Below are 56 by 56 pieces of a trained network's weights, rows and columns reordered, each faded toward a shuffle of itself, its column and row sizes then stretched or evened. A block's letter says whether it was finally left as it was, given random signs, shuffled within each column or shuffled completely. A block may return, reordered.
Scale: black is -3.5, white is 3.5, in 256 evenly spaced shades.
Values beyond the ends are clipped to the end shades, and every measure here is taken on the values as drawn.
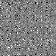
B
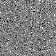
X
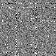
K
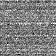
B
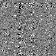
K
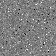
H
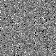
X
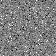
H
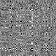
B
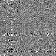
B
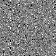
X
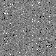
X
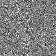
X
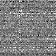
B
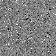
X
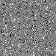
X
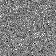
H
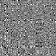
B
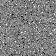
H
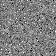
H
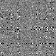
K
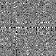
B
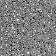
X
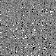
K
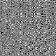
B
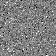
H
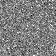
H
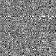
B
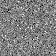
H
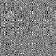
B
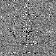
K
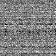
B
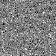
X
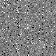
X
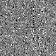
X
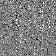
K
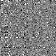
B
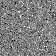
H
